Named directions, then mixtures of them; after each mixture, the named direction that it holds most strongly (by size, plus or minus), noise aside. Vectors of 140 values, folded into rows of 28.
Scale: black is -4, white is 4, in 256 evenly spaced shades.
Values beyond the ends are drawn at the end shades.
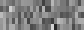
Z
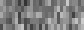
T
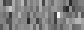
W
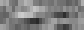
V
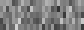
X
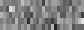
Z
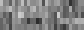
W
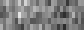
T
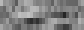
V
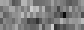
V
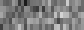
T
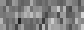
X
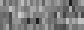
W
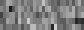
Z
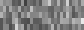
T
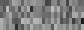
X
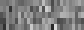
Z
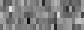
W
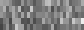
X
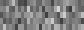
X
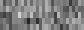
W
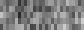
T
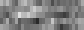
V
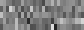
Z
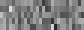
Z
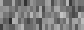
T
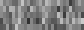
X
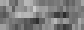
V
